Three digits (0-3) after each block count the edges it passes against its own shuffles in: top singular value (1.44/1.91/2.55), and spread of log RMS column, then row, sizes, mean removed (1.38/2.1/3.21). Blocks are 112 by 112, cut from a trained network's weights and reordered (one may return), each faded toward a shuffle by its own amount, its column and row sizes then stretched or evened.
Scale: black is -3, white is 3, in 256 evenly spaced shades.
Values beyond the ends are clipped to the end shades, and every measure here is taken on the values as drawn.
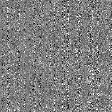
0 3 1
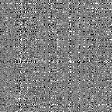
2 3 3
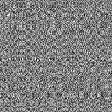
3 0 1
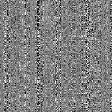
2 3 0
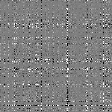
1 3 3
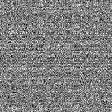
2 1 0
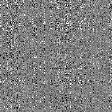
0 3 2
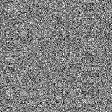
2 1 0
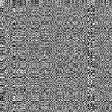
3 2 2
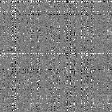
2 3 2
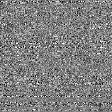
0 1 3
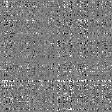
1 3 3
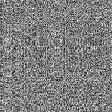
2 0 0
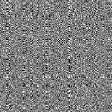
3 3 2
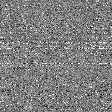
1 0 2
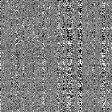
2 3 0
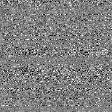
0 0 3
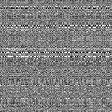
3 0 3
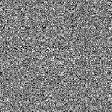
2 1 2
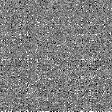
1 2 2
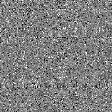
2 1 1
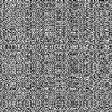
3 1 2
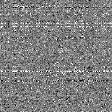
2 2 2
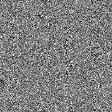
0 2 0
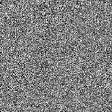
1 1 1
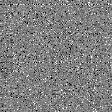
2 1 1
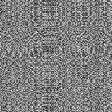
3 1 1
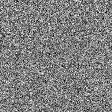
0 0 1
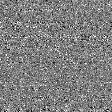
0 0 2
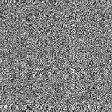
2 1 2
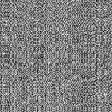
3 1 0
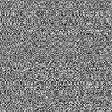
3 0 2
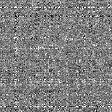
2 2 2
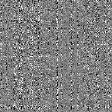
0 3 2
